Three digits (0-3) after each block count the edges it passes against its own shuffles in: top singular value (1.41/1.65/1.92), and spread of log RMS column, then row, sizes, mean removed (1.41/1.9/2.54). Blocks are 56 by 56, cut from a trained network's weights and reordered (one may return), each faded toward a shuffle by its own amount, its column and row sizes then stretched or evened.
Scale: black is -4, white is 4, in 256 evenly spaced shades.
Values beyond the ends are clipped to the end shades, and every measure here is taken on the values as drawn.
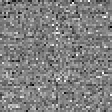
0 0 1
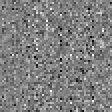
1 2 0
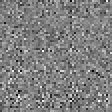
2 1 2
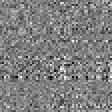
3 1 3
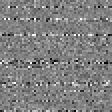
0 0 3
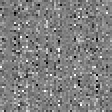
0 3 1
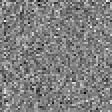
1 0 0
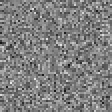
1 0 0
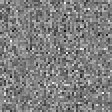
1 1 1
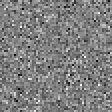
0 1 0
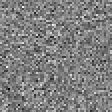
1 1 0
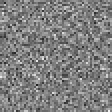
2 0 0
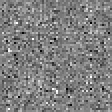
1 2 2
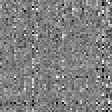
0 3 1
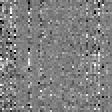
1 3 0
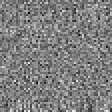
2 0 1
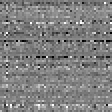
3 1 3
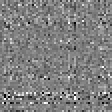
0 2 3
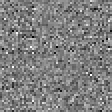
1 1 1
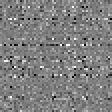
2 2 3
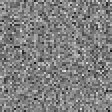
2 0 0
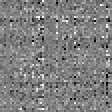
1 3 1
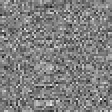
3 0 2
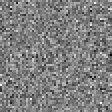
1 1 0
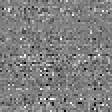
0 1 3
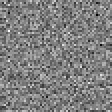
2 1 0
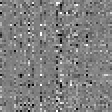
1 3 2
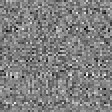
2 0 2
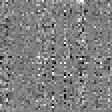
0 3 2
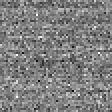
1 0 0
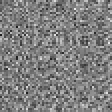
3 1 2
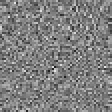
2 0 0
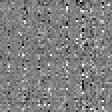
0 3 0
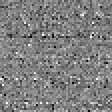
0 0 2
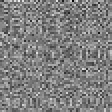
3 0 1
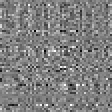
3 1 3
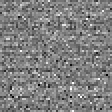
1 0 0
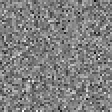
0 0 0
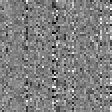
3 3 0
